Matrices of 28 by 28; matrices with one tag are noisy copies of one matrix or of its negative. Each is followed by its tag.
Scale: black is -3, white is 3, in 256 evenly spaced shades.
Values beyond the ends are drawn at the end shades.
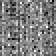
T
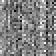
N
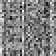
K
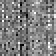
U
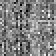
U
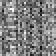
T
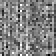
U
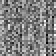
N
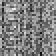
T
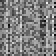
N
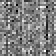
N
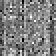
K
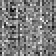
T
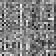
U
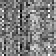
U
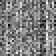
N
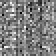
T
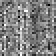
U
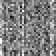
K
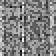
K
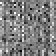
K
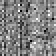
U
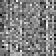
N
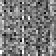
K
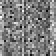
K
